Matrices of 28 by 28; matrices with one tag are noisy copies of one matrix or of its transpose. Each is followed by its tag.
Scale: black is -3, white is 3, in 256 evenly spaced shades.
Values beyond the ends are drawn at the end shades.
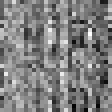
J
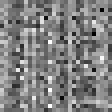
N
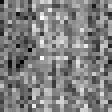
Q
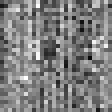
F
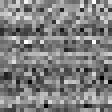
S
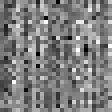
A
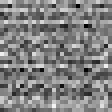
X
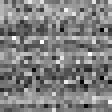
S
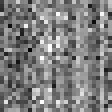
Q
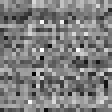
N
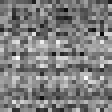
Q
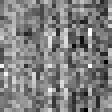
J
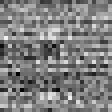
F
